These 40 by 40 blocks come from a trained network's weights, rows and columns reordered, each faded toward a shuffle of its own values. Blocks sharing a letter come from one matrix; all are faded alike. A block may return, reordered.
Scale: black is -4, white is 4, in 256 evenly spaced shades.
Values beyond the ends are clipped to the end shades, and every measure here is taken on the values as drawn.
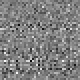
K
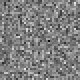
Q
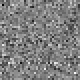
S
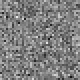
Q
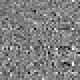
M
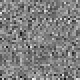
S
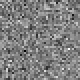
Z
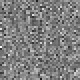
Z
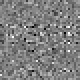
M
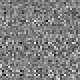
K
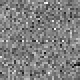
S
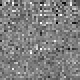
M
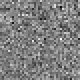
Z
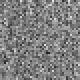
Q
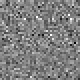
S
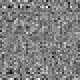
S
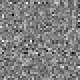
S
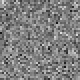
Z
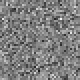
Q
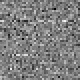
S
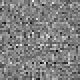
S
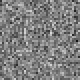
Q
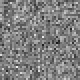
Z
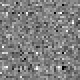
M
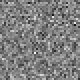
Z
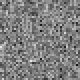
Z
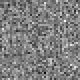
Z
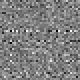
M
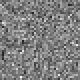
Z
